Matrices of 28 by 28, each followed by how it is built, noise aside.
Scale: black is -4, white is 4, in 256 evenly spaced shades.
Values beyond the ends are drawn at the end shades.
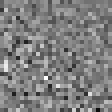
lower triangular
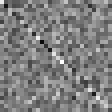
diagonal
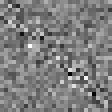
banded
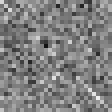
diagonal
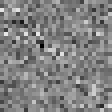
banded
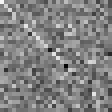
diagonal
